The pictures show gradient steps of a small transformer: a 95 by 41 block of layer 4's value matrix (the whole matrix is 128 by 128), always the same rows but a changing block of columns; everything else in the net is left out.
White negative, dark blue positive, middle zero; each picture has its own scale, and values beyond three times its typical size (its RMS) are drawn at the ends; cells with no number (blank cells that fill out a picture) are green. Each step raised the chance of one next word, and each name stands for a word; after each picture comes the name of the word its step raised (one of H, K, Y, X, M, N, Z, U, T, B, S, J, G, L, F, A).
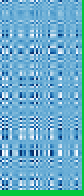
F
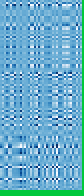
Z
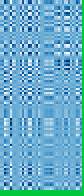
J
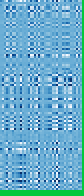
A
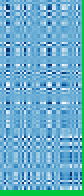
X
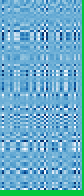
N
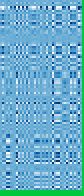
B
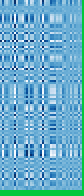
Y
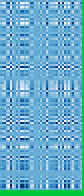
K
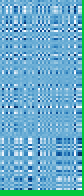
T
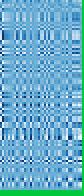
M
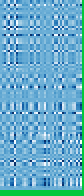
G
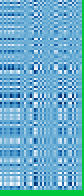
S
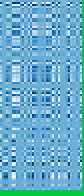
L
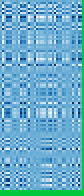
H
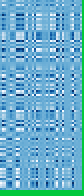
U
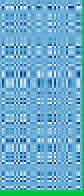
B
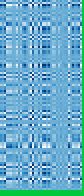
Z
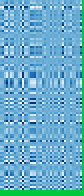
B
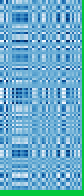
Y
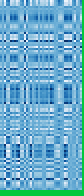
Y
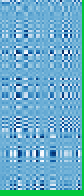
F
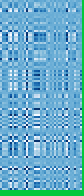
N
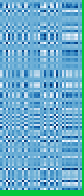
N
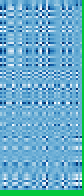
X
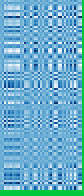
X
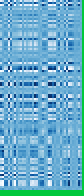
S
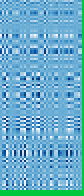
F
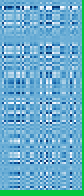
B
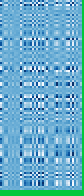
S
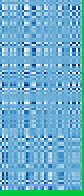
X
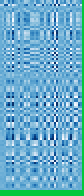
M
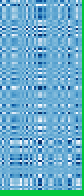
G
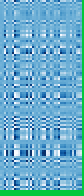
F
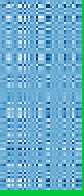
H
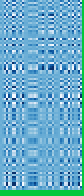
S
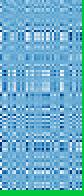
N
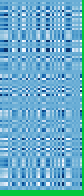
U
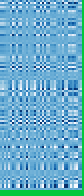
K
